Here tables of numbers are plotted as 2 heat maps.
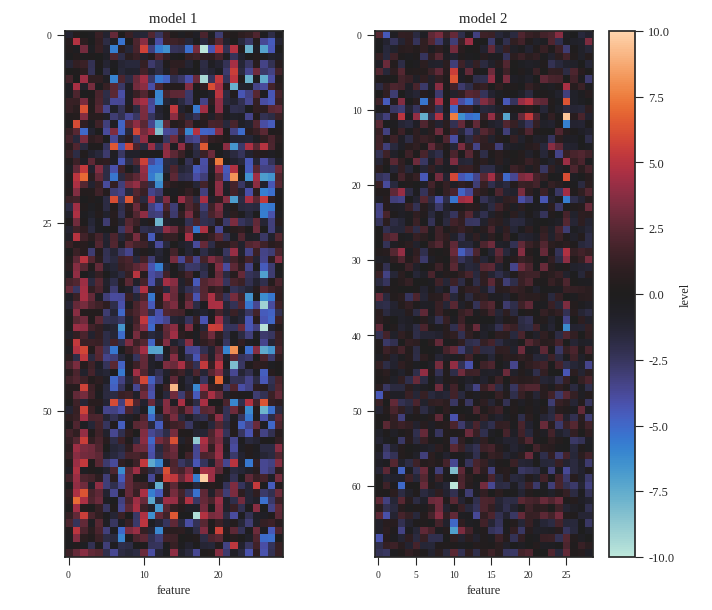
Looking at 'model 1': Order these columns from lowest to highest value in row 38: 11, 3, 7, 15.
11, 7, 15, 3
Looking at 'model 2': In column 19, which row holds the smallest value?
22
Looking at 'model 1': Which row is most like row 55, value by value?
56
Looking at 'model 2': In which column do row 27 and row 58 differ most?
10
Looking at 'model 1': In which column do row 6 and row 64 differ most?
18
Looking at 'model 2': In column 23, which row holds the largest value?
15
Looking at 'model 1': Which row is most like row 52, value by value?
8
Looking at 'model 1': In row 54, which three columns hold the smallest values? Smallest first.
17, 11, 22
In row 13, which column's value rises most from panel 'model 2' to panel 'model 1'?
17
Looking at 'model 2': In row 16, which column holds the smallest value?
24
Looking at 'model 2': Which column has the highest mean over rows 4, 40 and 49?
1
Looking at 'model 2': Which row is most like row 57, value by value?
14
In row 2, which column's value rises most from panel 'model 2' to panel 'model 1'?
20
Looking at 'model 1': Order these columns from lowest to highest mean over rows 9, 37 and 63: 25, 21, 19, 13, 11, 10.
11, 21, 19, 13, 25, 10
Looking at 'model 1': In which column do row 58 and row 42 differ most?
22
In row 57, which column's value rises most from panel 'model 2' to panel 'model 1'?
10
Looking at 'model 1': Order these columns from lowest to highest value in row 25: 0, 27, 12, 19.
12, 27, 19, 0
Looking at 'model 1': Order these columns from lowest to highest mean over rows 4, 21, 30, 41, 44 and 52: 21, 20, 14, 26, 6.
26, 21, 6, 14, 20
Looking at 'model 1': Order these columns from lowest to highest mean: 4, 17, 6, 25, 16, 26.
26, 17, 6, 16, 25, 4
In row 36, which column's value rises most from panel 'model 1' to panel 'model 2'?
26
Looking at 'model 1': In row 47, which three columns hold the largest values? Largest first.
14, 2, 18
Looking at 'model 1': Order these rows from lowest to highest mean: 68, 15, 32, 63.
68, 32, 63, 15
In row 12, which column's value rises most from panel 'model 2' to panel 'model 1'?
25
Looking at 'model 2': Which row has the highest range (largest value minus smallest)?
11
